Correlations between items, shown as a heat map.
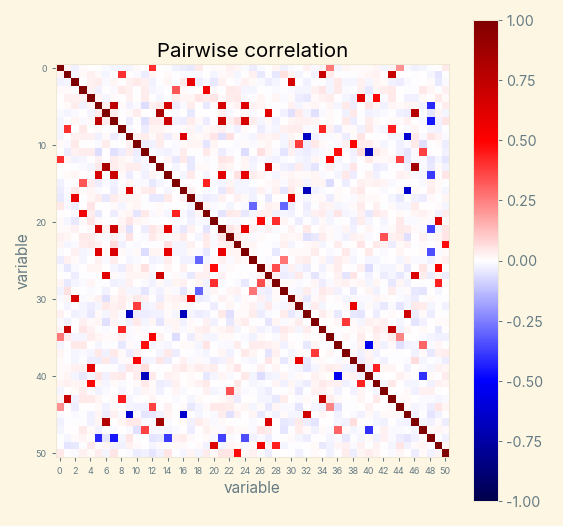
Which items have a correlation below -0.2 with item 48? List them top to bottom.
5, 7, 14, 21, 24
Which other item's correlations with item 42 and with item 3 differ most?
19
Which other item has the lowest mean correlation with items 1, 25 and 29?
18
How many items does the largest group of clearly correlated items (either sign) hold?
6
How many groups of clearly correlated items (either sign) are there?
15
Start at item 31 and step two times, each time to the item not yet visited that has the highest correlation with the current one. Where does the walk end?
10
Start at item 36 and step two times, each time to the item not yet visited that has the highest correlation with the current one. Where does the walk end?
47
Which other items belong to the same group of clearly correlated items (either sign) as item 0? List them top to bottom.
12, 35, 44
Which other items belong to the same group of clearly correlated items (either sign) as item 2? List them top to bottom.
17, 30
